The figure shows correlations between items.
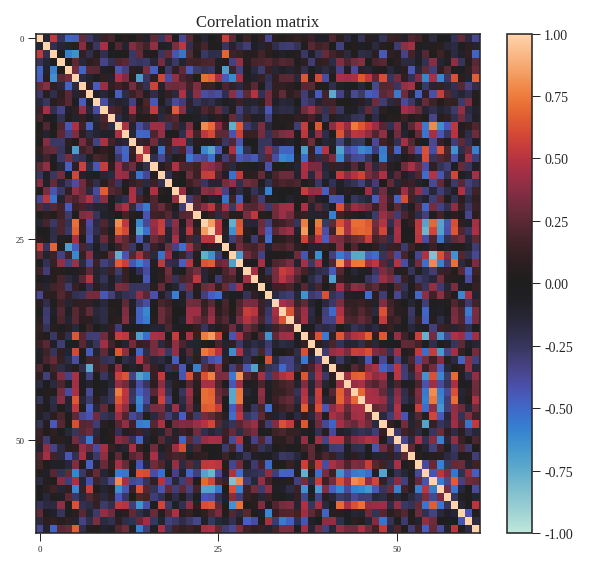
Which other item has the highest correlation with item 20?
51
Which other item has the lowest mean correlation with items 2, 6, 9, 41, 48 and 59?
32
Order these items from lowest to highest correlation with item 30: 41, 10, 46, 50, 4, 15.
41, 15, 50, 46, 4, 10
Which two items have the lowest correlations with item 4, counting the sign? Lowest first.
26, 2
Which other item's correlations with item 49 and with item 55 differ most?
27
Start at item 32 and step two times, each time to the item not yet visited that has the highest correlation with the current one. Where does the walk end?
14
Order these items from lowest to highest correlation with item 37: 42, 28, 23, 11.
28, 11, 42, 23
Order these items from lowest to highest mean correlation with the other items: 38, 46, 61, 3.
38, 3, 61, 46
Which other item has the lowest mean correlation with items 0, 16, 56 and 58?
4
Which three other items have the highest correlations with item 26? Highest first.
2, 0, 21
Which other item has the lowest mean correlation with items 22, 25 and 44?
54
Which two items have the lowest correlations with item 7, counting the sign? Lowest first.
41, 50
